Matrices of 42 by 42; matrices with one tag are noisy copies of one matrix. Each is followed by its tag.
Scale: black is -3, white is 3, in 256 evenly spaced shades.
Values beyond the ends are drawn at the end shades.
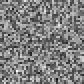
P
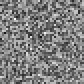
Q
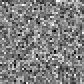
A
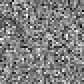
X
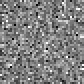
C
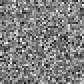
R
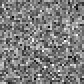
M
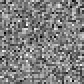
Q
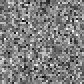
M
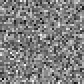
P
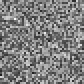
Q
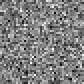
R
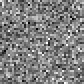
X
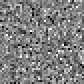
P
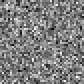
R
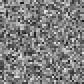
P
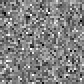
A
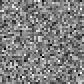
R
